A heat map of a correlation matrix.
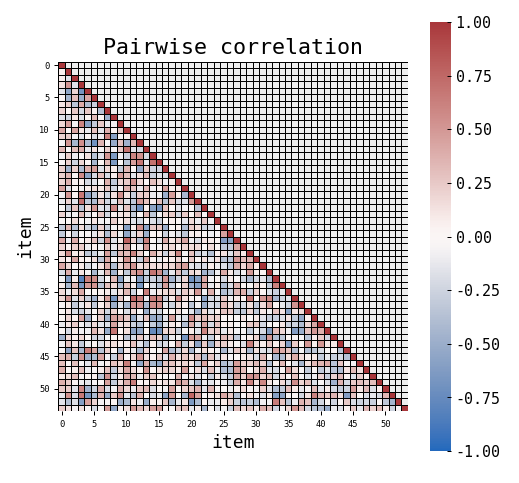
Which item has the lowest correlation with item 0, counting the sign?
42
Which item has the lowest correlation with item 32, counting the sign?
41
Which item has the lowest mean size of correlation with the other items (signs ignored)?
24
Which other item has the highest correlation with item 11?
36
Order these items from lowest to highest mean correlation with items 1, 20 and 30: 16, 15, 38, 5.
16, 5, 38, 15
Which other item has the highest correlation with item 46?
10
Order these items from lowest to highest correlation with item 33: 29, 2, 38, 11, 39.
29, 39, 11, 2, 38
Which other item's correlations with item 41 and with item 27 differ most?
7
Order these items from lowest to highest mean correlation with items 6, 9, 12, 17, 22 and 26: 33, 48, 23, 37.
33, 48, 37, 23
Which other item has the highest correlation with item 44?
4
